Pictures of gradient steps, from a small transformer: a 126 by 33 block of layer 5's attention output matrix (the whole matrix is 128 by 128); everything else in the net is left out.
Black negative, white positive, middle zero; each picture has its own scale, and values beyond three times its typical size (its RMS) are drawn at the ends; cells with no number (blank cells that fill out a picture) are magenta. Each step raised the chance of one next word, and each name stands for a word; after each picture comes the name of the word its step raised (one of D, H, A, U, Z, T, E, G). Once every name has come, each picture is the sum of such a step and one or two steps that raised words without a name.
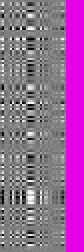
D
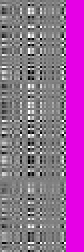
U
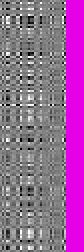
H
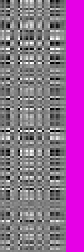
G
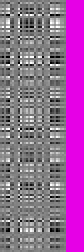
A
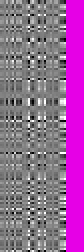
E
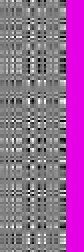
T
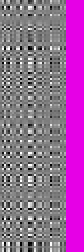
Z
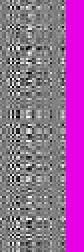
Z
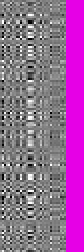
E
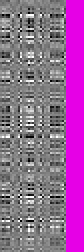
A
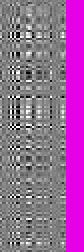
U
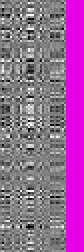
T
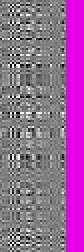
D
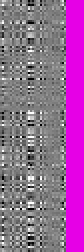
Z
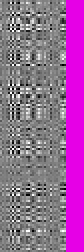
A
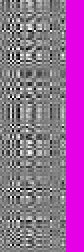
G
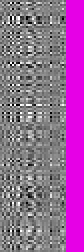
H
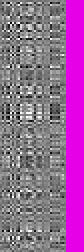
U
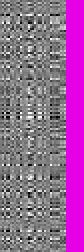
E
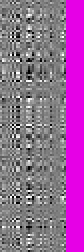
T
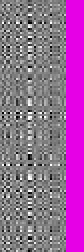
E
